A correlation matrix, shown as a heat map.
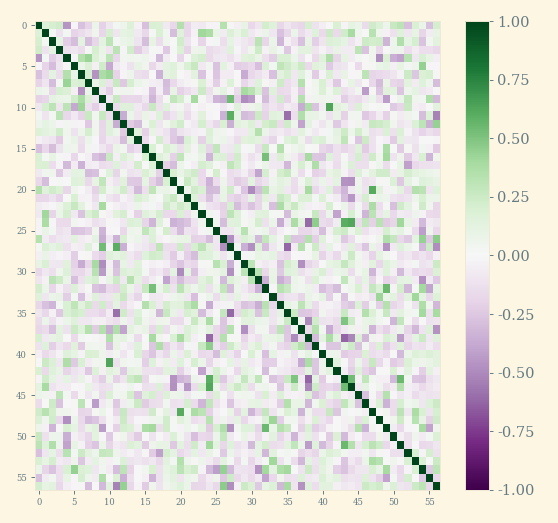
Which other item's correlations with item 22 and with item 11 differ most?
35
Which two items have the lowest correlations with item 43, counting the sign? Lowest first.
38, 19
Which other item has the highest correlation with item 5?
54
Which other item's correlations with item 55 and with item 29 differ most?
9
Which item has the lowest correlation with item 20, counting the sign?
30
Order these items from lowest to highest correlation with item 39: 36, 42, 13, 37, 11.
42, 13, 11, 36, 37
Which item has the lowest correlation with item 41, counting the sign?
37
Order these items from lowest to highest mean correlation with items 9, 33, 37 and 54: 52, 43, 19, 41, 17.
43, 41, 17, 52, 19
